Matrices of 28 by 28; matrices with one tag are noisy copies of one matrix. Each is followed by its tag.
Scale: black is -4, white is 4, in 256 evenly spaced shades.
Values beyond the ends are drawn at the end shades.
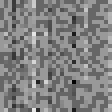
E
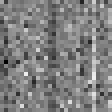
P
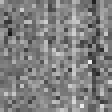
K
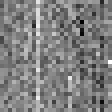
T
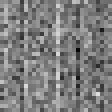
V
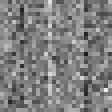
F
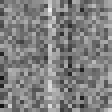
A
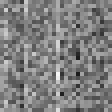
V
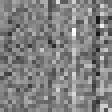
K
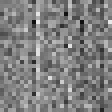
T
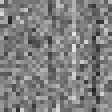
K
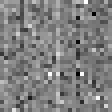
V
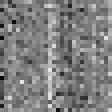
A
